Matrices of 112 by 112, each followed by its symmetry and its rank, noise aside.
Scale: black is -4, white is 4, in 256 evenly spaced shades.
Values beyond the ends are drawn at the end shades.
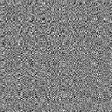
no symmetry, rank six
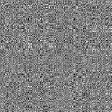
no symmetry, rank eight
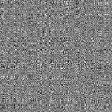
antisymmetric, rank eight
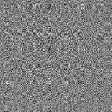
no symmetry, rank eight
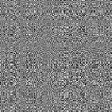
antisymmetric, rank six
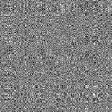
no symmetry, rank eight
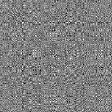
symmetric, rank six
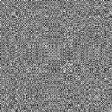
symmetric, rank seven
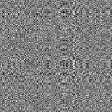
no symmetry, rank six
